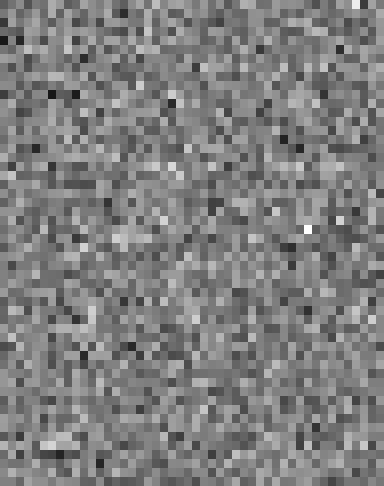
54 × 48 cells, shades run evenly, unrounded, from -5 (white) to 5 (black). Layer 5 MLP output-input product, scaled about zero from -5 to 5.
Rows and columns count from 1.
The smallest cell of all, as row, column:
26, 39
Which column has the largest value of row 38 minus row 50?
7
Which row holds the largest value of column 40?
48
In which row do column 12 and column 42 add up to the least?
35
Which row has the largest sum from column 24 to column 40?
28
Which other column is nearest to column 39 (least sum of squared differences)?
6
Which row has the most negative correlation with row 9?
51
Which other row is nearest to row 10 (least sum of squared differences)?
32
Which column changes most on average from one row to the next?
10
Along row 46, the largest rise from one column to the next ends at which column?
27
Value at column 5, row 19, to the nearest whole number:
-1
